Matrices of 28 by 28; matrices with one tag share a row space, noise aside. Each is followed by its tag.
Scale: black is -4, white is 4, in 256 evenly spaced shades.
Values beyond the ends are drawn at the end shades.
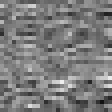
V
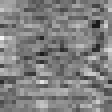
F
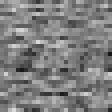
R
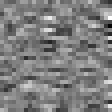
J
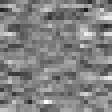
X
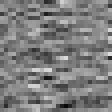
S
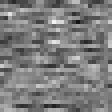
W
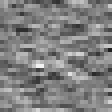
R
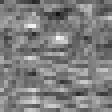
V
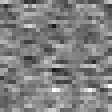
J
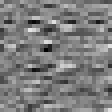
S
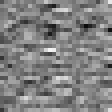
J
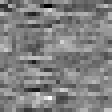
S
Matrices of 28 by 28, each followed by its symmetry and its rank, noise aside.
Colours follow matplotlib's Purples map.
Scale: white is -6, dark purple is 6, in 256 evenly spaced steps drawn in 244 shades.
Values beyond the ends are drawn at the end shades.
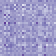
antisymmetric, rank four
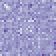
symmetric, rank six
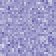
no symmetry, rank six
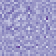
symmetric, rank four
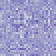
antisymmetric, rank four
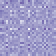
symmetric, rank three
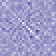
symmetric, rank four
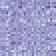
no symmetry, rank four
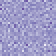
no symmetry, rank four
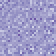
symmetric, rank six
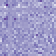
antisymmetric, rank six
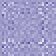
symmetric, rank three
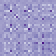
symmetric, rank three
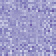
antisymmetric, rank six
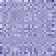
symmetric, rank three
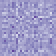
antisymmetric, rank four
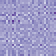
no symmetry, rank three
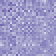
symmetric, rank four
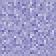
antisymmetric, rank six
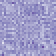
no symmetry, rank four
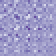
symmetric, rank three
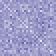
symmetric, rank six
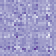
antisymmetric, rank four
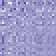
no symmetry, rank three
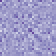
symmetric, rank three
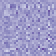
no symmetry, rank four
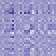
symmetric, rank three
